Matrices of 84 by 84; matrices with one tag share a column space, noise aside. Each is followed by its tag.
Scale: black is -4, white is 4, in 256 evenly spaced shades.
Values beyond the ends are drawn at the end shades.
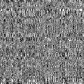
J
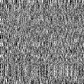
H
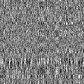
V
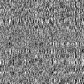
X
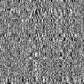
J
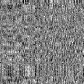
H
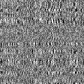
X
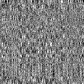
H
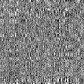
J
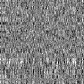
V
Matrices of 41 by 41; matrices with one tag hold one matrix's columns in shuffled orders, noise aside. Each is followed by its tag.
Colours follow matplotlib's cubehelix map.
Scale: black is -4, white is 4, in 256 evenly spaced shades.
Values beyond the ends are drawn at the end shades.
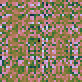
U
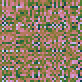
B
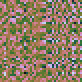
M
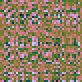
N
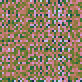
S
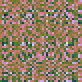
N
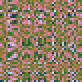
N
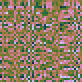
B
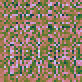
U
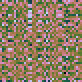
S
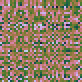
B
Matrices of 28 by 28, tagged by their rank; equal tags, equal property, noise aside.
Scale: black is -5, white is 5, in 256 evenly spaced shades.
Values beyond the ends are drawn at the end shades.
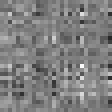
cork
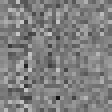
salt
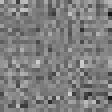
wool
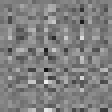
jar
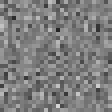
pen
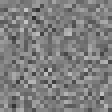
pen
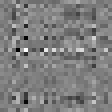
jar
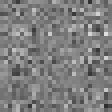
salt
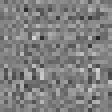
salt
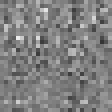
salt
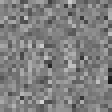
pen
